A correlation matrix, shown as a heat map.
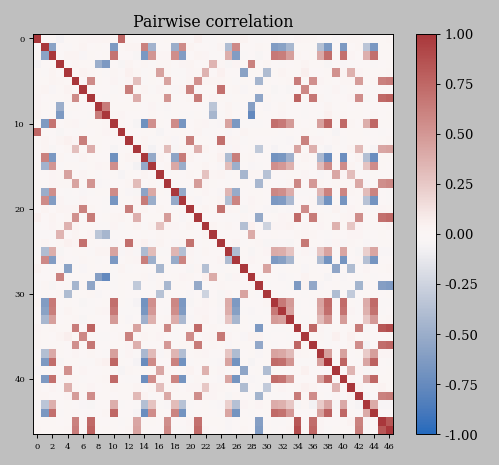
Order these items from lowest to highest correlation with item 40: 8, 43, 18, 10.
8, 43, 18, 10
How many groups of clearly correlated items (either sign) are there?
6
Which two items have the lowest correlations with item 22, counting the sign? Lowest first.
27, 30
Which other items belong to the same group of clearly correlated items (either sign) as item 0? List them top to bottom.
11
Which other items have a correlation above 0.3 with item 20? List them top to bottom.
6, 12, 24, 35
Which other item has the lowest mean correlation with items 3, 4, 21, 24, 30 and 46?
29
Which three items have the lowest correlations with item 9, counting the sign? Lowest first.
28, 3, 23
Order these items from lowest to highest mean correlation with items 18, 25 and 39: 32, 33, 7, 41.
7, 41, 33, 32
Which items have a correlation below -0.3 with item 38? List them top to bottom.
1, 14, 19, 26
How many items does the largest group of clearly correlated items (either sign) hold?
17
